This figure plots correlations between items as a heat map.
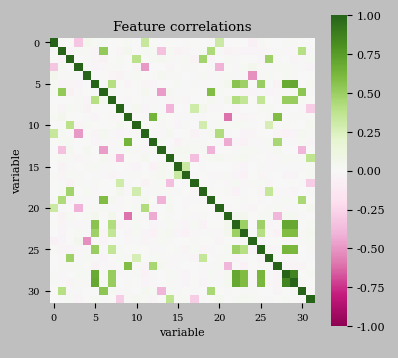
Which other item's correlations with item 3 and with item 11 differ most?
20
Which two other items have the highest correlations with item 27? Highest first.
9, 12
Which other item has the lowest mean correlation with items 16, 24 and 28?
4
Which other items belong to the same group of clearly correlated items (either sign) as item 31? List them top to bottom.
8, 14, 17
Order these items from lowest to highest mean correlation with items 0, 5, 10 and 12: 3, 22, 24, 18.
3, 24, 18, 22
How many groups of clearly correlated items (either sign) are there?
8
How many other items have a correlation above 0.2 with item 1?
3
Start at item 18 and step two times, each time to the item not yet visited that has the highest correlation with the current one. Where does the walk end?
26
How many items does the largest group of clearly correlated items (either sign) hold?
7
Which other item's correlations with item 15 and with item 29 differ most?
28
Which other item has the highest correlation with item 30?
6
